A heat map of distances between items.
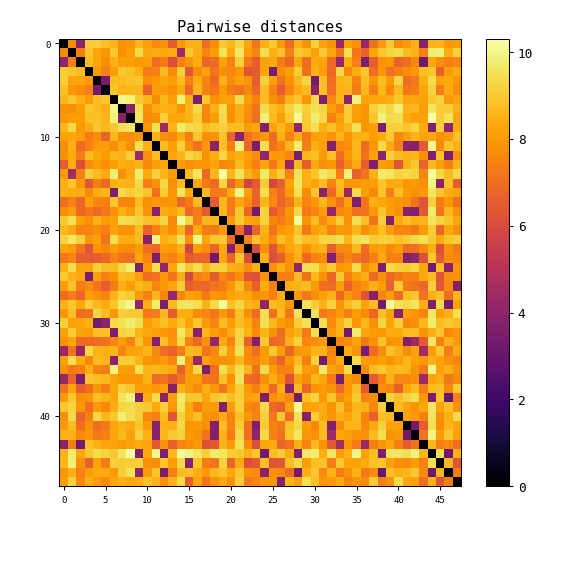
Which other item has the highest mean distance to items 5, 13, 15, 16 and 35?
44
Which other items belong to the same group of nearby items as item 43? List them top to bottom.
0, 2, 33, 36
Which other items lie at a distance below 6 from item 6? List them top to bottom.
16, 31, 34
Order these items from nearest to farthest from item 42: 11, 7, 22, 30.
11, 22, 30, 7
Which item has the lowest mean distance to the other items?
23
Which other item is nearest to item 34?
31
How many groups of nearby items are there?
16
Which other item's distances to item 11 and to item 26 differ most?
47
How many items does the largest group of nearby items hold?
7
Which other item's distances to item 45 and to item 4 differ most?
30
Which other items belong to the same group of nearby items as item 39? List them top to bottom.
19
